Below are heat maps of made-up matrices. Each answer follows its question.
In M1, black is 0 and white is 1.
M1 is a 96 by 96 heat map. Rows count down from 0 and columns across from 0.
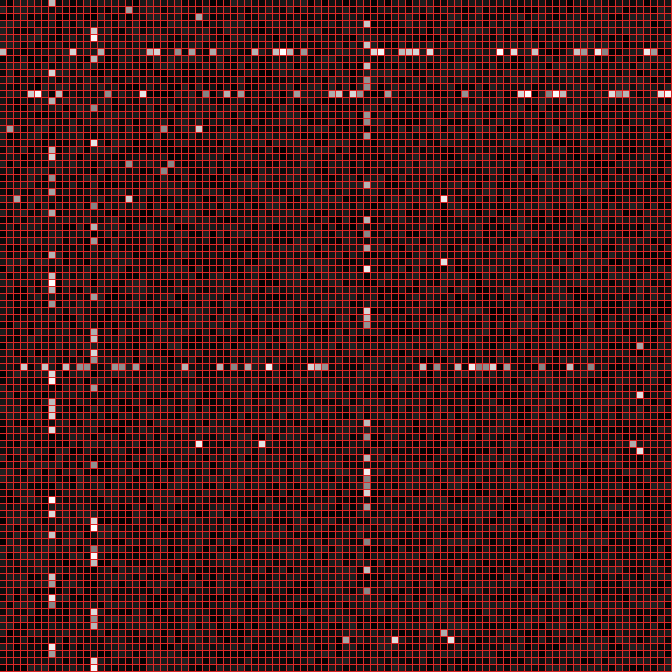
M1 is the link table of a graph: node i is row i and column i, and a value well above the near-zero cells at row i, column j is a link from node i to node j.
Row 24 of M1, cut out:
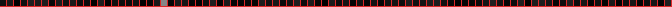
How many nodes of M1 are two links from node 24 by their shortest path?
1
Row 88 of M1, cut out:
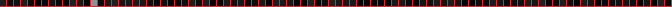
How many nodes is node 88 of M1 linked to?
1
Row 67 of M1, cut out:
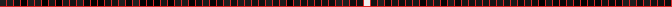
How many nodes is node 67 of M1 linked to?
1
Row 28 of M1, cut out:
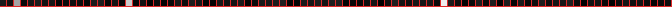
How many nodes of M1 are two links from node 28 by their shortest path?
4
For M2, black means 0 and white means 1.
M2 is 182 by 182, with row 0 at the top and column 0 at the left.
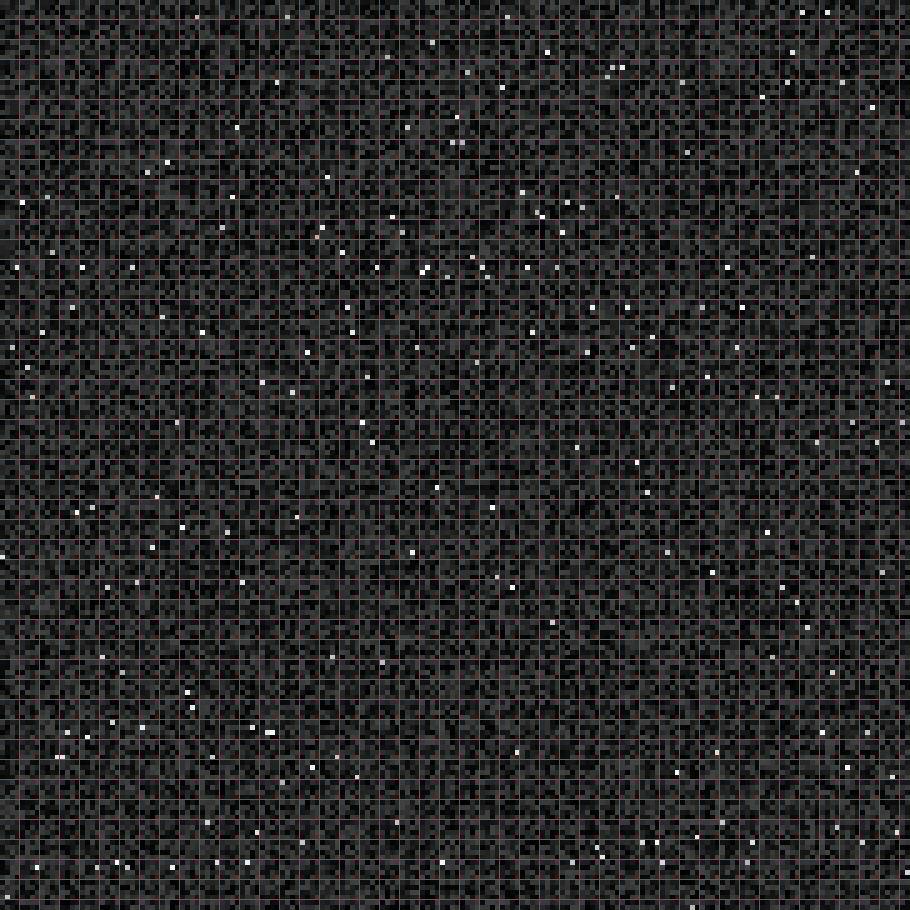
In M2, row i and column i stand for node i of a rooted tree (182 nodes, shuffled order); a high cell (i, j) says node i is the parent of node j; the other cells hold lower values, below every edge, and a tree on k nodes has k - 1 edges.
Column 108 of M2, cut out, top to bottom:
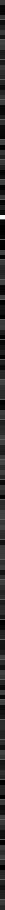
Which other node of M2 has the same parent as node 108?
78
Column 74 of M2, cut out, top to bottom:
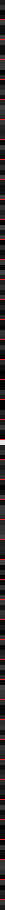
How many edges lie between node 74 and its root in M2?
6
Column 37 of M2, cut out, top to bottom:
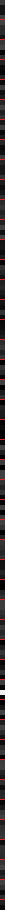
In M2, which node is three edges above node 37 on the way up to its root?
174
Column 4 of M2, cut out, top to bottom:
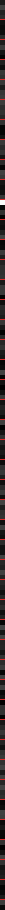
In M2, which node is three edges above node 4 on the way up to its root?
131
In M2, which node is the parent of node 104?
38
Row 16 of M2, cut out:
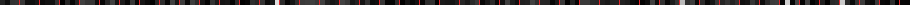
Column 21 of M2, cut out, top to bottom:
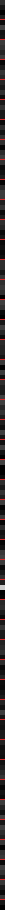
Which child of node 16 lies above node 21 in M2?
168
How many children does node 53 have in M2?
9
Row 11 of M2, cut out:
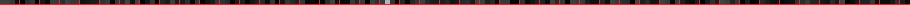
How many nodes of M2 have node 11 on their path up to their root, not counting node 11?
9
